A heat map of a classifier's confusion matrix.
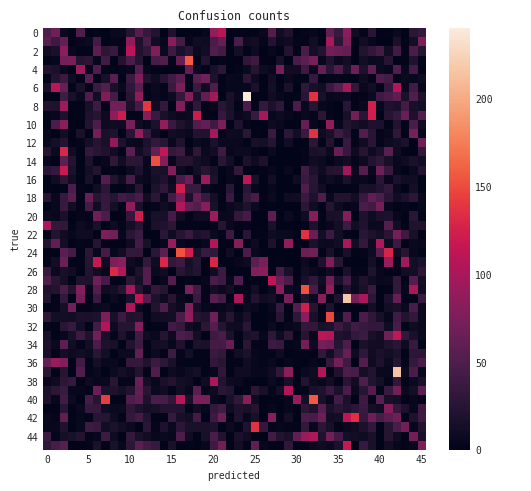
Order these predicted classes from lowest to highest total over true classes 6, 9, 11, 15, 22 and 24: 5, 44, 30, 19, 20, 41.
30, 5, 19, 44, 20, 41
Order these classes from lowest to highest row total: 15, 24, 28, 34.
15, 34, 24, 28
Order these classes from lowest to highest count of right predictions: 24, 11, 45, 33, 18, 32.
32, 24, 18, 45, 11, 33
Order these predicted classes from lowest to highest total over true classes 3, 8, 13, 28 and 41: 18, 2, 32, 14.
18, 32, 14, 2
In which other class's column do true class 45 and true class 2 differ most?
10
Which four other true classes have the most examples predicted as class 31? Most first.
28, 22, 30, 44
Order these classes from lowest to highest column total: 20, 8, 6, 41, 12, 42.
12, 8, 41, 6, 42, 20
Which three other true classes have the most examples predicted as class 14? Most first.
25, 13, 10
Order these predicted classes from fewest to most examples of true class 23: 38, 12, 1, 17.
17, 12, 38, 1
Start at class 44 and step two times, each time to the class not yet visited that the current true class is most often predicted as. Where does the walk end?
7
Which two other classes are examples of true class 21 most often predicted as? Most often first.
0, 41
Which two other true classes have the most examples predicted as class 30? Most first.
40, 44
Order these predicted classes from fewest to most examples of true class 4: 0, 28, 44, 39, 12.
12, 0, 44, 39, 28
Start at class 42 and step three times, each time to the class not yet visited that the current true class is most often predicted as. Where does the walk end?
34
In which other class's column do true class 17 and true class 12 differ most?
16
